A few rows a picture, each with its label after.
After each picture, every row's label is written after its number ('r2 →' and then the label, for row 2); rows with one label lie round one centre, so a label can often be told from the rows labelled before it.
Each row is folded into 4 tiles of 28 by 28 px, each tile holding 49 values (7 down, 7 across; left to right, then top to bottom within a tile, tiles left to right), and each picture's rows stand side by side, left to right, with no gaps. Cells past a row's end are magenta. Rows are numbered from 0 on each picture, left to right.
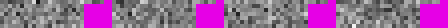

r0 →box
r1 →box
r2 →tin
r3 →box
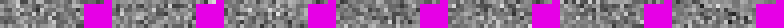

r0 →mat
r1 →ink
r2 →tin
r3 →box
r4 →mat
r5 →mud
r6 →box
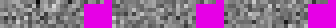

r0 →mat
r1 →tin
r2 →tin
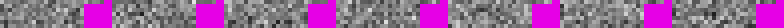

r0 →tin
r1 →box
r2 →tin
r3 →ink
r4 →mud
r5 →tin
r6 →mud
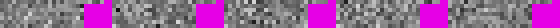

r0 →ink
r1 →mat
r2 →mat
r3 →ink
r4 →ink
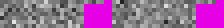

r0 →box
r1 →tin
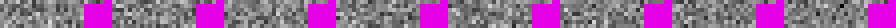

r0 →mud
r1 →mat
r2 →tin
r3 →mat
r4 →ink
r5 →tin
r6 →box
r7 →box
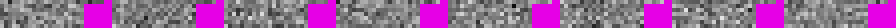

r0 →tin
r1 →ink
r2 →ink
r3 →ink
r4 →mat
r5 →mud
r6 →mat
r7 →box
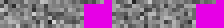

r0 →box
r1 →mud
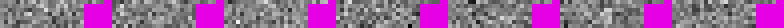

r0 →tin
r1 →ink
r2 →box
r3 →ink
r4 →mud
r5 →tin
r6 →mud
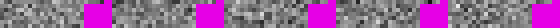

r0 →tin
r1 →box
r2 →ink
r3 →box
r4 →ink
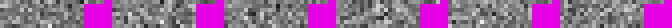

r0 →mud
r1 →mat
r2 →mud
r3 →ink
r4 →tin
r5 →tin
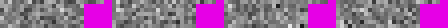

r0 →mud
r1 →tin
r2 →mud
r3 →box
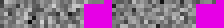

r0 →mat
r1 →mat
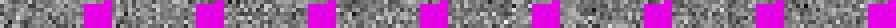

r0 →tin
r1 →tin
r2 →box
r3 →box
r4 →mud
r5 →mud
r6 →box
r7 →box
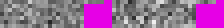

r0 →tin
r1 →box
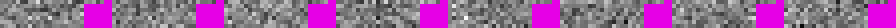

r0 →mud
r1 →mud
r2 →ink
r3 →mud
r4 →mud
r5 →tin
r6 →ink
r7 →ink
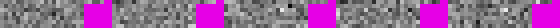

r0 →ink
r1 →box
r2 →mat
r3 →box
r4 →mat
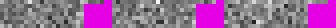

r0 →tin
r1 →box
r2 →tin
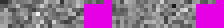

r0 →box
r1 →tin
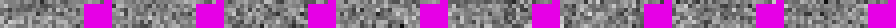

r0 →mud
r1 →mud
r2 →ink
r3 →ink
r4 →box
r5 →tin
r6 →mud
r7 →mud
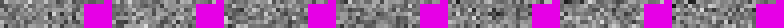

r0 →tin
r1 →tin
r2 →tin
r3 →ink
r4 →ink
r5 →box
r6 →box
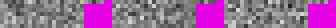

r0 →box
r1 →mud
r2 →mud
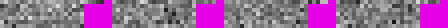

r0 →tin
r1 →box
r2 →mat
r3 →box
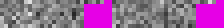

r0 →tin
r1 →ink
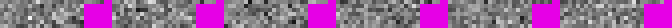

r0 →mud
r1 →ink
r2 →mud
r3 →box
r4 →mat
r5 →box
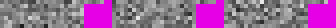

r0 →mud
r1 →ink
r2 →ink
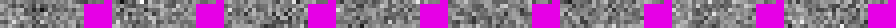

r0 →mud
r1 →box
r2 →tin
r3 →box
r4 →tin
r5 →box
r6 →mud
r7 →mud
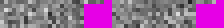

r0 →tin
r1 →mud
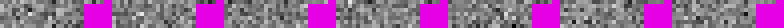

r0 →ink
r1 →tin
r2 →box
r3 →mat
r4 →ink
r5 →mat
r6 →tin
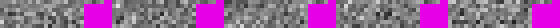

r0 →tin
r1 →mud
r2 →box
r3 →ink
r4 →tin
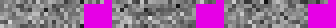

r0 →mud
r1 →mud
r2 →mud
